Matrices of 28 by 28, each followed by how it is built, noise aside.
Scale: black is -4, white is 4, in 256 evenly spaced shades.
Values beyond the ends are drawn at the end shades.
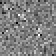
block diagonal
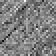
Hankel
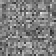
blocks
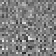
low rank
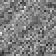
Hankel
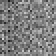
repeating rows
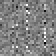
uneven columns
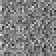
repeating rows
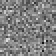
noise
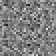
repeating rows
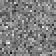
noise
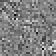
block diagonal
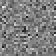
low rank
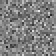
repeating rows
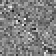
block diagonal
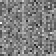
repeating rows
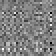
low rank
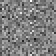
repeating rows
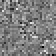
block diagonal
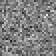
noise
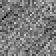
Hankel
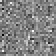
uneven columns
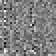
uneven columns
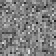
noise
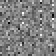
uneven columns
